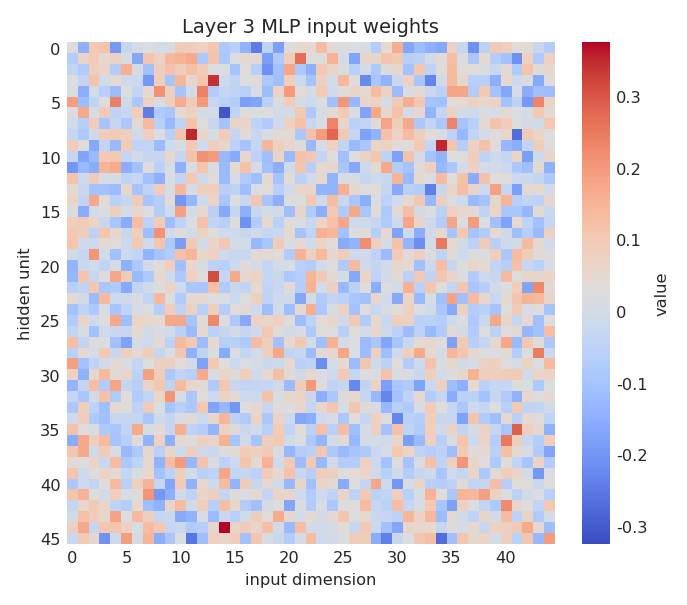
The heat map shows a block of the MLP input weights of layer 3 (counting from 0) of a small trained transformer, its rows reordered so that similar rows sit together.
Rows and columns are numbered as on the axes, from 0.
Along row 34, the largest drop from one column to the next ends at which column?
30
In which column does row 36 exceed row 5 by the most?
40
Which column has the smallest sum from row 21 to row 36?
29
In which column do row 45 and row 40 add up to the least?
11
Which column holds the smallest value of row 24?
35
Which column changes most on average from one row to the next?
10
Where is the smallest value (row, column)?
6, 14
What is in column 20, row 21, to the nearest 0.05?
-0.1
